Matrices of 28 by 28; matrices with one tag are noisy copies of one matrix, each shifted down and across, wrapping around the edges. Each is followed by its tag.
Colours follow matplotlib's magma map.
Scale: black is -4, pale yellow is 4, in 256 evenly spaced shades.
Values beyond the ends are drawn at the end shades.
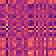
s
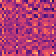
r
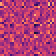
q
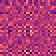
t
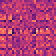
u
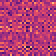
t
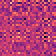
t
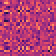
q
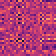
t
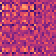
u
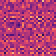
t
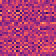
t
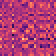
r
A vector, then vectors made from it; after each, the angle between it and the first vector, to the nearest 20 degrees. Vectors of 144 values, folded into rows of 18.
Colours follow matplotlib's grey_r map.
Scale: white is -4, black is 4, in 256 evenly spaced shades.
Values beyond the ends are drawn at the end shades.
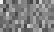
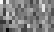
60 degrees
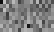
160 degrees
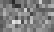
80 degrees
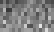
120 degrees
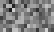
80 degrees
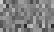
40 degrees
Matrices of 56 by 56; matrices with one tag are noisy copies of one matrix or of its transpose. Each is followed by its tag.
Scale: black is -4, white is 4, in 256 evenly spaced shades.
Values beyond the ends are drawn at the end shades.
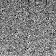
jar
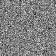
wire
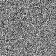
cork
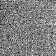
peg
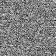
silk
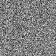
cork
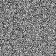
cork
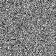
cork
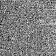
peg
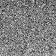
jar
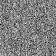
silk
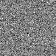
wire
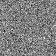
wire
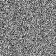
cork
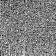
peg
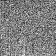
peg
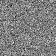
wire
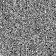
silk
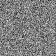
cork
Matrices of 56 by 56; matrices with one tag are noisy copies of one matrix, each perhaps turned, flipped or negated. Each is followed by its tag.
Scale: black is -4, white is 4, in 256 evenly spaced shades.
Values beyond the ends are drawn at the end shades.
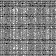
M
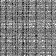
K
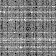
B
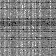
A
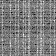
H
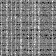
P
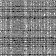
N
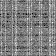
M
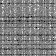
P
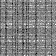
K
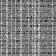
P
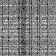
A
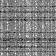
B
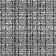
H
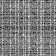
H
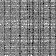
K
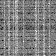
B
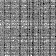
K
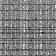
K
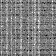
P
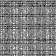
M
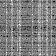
B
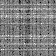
B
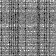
N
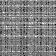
K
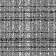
B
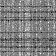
B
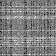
N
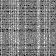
N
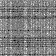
N
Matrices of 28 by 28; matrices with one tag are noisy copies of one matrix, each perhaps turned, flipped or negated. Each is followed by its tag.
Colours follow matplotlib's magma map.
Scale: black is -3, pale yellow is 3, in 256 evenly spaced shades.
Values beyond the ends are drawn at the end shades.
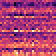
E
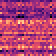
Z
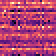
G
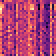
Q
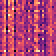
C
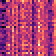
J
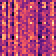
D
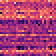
Z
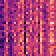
E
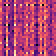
C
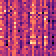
G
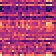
Q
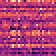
G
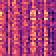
G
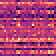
D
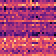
Z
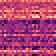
Z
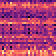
J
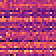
C
